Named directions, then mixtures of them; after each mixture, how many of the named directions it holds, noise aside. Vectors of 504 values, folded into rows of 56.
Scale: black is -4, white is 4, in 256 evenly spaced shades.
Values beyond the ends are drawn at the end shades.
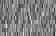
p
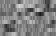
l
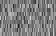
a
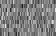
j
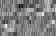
three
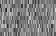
two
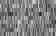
four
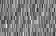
one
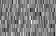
three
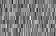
three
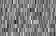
four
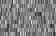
three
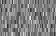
four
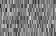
two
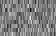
four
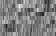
two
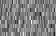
three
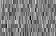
three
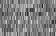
three
